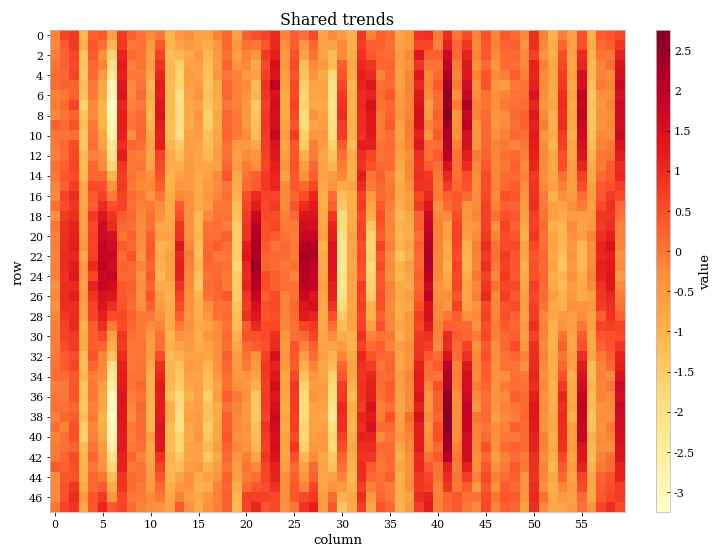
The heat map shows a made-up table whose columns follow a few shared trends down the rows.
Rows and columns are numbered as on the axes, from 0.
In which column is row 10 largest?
41
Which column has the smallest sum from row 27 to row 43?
6
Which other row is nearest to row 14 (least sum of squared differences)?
44
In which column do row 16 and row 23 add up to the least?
30
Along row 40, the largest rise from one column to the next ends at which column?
7
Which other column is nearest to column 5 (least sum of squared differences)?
27
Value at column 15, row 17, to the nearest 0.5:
-1
